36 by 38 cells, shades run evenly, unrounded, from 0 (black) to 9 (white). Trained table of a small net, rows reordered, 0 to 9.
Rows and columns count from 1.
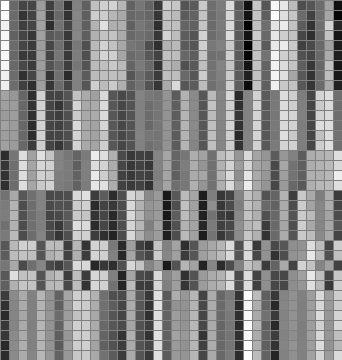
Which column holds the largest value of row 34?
28
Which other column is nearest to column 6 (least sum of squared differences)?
3
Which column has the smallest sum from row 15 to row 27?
14
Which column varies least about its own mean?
30
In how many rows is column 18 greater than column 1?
21
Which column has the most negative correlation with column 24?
27
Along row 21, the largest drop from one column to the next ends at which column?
11
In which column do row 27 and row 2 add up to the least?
38
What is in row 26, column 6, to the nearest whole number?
6
